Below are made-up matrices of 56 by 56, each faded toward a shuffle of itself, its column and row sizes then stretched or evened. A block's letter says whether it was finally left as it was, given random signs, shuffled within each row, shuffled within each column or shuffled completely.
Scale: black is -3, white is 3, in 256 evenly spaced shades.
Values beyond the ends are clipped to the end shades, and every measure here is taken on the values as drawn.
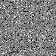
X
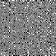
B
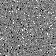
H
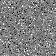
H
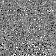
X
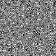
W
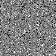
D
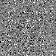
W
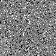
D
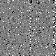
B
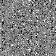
D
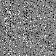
D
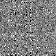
W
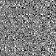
B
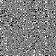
B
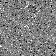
H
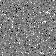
H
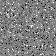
H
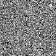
D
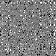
B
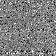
X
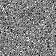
H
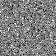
H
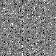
D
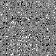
B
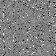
D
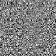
B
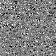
X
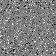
H
